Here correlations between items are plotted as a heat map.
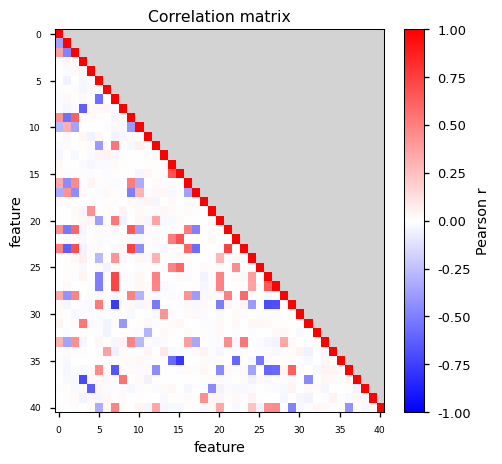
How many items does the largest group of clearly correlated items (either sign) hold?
11
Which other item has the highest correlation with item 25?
15
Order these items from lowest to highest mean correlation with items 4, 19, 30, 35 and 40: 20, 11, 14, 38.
38, 14, 11, 20
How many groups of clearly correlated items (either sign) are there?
9
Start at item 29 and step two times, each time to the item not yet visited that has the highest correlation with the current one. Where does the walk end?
5
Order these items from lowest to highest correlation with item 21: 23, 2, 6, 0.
6, 0, 2, 23
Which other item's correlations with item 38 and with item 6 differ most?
4
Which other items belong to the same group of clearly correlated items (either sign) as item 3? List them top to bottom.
8, 31, 37
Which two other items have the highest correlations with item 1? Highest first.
17, 10
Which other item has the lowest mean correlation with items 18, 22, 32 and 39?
35
